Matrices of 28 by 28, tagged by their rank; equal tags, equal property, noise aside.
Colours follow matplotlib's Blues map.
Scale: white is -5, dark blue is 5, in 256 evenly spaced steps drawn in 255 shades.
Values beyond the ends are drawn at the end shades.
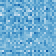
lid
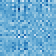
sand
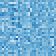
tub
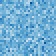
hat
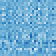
sand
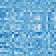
lid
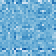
sand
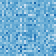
lid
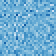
tub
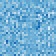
tub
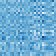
sand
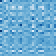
sand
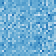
lid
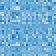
sand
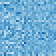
hat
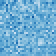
hat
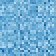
tub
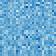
tub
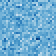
hat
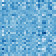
sand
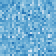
hat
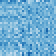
sand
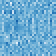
lid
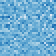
tub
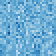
tub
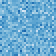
hat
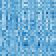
sand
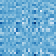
sand
